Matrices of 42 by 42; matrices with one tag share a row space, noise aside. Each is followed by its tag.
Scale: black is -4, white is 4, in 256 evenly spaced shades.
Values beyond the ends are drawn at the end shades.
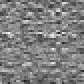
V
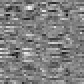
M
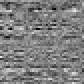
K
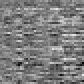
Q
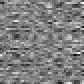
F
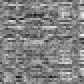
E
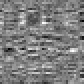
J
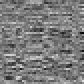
E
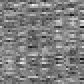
J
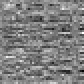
E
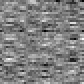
J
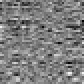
F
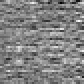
Q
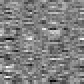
M
